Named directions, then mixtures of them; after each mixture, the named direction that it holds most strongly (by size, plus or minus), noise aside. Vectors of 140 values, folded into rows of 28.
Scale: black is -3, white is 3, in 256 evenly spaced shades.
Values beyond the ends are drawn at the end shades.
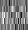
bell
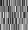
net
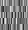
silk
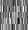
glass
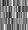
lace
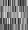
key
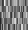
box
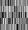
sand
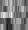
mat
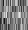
key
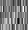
glass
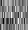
bell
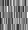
lace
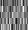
glass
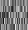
bell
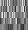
net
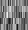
sand
